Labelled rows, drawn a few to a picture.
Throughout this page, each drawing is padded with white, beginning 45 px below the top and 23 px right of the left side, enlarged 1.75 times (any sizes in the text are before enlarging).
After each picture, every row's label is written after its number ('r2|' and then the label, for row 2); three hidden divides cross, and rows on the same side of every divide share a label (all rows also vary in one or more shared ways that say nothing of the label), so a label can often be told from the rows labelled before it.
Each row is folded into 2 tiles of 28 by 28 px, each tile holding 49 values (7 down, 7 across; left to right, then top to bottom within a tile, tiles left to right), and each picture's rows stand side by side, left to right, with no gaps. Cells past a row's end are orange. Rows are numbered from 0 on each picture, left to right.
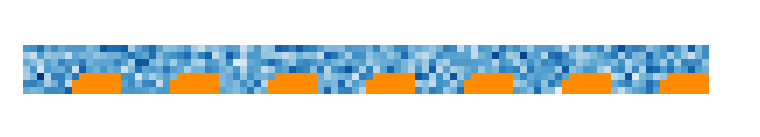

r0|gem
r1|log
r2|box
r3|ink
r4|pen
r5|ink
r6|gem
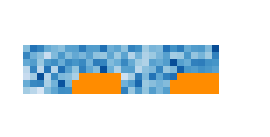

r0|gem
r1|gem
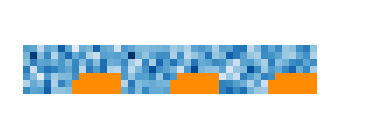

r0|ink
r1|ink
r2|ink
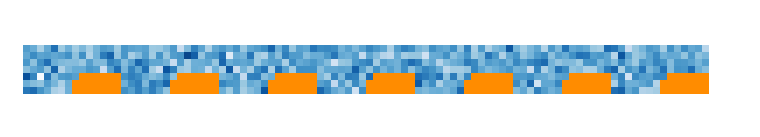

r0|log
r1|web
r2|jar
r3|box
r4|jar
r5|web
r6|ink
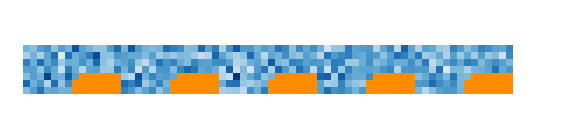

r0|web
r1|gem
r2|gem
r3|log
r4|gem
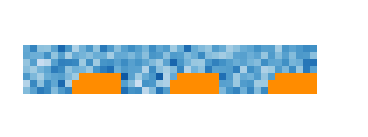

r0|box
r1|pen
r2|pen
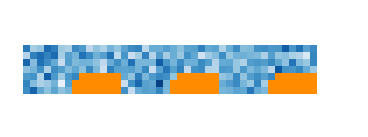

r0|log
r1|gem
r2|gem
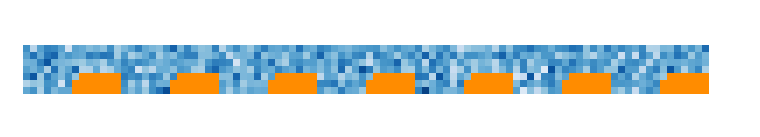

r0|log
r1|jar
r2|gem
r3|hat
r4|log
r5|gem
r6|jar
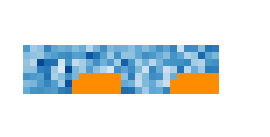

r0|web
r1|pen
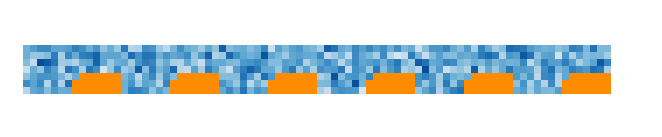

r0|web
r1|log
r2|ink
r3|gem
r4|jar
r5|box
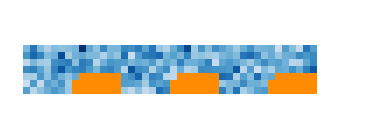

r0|box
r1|jar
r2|pen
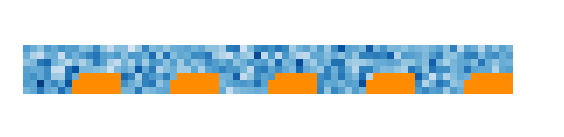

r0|web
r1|log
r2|gem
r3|web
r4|log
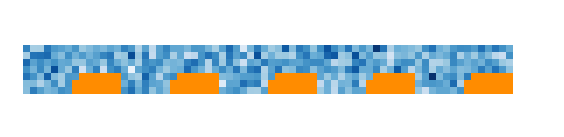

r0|log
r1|ink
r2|box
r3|box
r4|gem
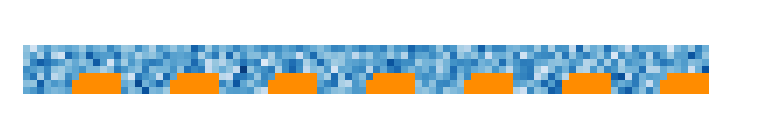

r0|web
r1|hat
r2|hat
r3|gem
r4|box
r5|jar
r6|log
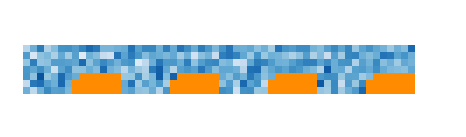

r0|gem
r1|box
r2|box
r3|jar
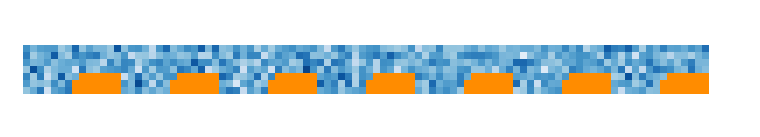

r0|jar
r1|gem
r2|pen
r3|web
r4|web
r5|jar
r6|gem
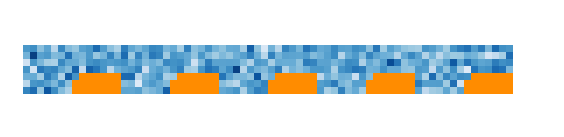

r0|ink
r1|pen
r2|pen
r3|hat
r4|gem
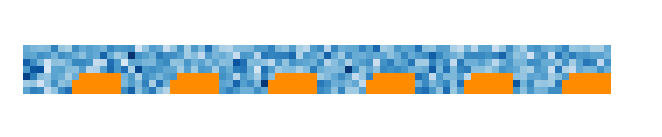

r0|pen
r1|ink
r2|web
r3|ink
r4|log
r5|web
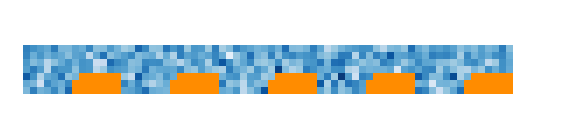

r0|pen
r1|hat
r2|jar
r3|web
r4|pen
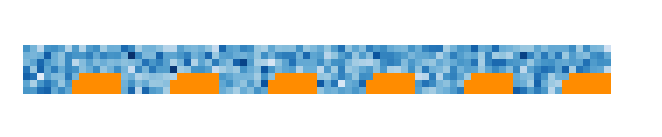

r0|log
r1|ink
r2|web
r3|web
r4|gem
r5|ink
